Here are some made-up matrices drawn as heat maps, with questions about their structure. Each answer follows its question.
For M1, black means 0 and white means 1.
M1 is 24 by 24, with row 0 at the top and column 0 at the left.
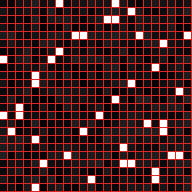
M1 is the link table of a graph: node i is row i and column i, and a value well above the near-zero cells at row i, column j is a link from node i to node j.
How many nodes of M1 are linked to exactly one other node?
12
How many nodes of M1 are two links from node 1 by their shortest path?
2
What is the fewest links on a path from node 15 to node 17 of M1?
5
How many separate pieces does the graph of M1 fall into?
4
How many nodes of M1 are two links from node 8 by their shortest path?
2
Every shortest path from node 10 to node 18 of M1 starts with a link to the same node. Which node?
node 16
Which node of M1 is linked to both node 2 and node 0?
node 14
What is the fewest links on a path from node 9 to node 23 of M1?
2
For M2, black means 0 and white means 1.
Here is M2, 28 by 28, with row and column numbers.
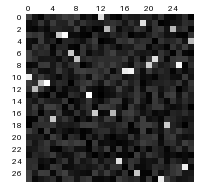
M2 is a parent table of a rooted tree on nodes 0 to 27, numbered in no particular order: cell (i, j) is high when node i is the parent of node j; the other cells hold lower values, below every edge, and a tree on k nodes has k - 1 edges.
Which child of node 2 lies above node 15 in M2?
24
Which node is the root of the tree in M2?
9
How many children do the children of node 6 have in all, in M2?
2
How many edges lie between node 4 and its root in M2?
2
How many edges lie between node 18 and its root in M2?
9
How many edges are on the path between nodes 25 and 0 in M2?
9
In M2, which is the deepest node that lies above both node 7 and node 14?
16
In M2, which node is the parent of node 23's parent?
26
